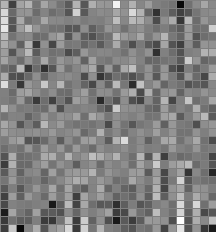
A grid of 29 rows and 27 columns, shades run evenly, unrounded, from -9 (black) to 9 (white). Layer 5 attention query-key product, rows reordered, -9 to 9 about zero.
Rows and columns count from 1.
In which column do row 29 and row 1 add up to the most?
15
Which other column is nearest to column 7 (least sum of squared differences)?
22
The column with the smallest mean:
3
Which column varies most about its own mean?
23
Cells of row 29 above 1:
11
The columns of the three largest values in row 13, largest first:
24, 21, 27
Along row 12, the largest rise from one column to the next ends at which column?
19
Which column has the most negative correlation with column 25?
8
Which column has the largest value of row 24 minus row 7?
20
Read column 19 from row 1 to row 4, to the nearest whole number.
2 -2 1 0
